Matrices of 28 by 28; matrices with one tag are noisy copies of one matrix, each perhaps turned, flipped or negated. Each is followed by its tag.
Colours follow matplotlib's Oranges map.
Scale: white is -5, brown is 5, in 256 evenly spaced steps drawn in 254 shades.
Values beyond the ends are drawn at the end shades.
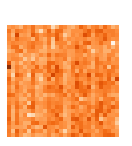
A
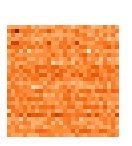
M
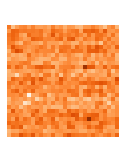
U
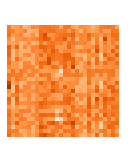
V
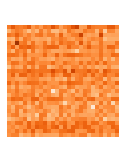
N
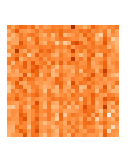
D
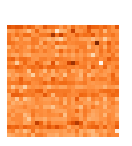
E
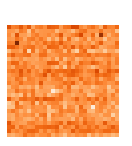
N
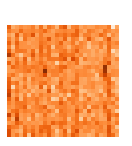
E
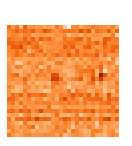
V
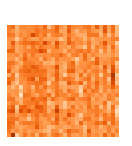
E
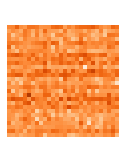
U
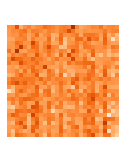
D
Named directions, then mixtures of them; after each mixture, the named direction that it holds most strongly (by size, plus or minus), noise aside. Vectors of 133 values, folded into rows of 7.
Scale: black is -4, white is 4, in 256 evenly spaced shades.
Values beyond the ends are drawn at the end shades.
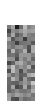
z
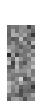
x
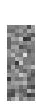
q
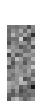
x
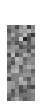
x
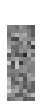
x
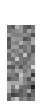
q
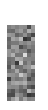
q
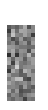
x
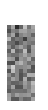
z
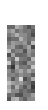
x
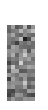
q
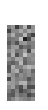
q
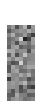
q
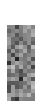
z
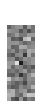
q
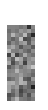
x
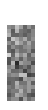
x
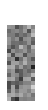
x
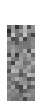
z
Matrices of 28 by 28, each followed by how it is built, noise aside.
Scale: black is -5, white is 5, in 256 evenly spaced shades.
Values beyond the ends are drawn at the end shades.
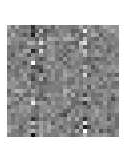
uneven columns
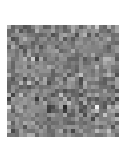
low rank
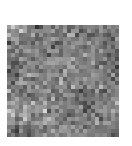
smooth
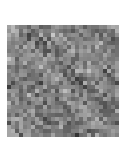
Toeplitz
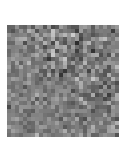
upper triangular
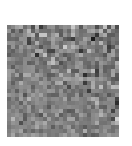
upper triangular
